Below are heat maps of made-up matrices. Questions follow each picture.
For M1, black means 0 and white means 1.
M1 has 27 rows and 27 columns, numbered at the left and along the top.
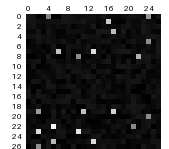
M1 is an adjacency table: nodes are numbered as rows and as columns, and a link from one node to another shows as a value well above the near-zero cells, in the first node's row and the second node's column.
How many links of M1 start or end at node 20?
1
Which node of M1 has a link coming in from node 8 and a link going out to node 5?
node 22
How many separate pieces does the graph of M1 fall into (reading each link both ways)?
7
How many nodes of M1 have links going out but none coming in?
10
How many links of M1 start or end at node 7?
2
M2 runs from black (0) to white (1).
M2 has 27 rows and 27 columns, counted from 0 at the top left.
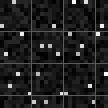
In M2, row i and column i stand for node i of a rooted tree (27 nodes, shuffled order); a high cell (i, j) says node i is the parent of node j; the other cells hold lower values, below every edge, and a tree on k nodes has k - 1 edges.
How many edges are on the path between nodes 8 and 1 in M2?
4
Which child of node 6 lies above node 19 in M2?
13
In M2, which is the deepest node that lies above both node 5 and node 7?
25
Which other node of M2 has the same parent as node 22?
2
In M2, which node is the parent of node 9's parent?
0
